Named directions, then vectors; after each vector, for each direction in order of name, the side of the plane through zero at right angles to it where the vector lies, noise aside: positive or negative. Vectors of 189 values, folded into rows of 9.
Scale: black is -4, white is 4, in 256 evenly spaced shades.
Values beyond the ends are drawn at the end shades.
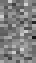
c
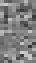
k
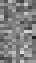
positive, positive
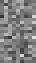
negative, negative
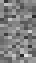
positive, positive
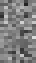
negative, negative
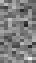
negative, positive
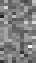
negative, negative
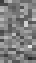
positive, negative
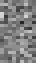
positive, positive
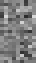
negative, negative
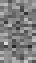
negative, positive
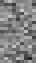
positive, negative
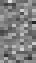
positive, negative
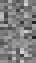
positive, positive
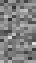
positive, negative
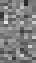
negative, negative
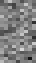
positive, negative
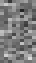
negative, positive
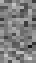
negative, positive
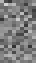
negative, positive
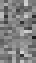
positive, positive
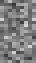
positive, negative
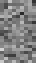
positive, negative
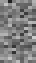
negative, positive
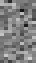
negative, positive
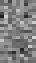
negative, negative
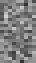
negative, negative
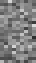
positive, negative
